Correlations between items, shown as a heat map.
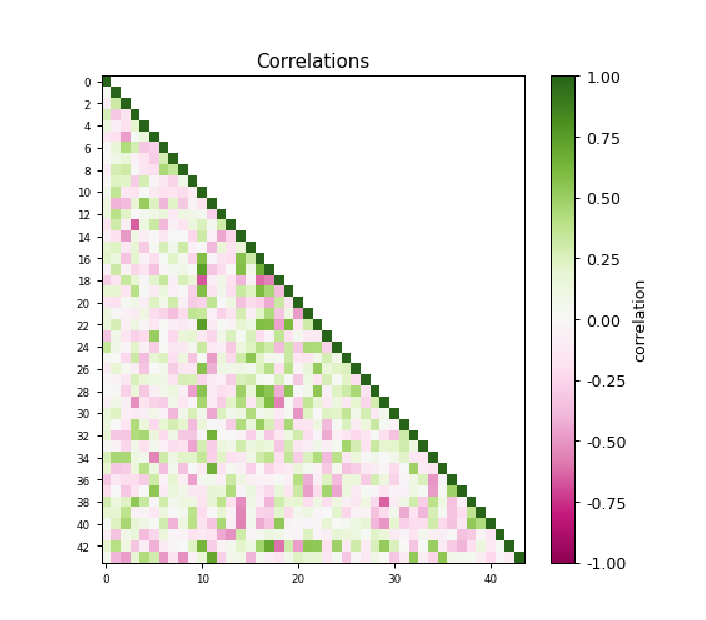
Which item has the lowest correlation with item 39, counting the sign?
14
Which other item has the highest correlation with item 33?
25
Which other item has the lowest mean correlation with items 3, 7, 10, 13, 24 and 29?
18
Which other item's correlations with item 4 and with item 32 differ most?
9
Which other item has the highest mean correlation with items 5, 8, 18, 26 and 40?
23
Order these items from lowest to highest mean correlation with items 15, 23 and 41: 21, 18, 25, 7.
7, 21, 18, 25
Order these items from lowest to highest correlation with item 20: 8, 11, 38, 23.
8, 23, 38, 11
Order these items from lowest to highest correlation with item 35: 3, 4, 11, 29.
29, 3, 4, 11
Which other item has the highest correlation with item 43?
11
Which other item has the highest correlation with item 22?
10
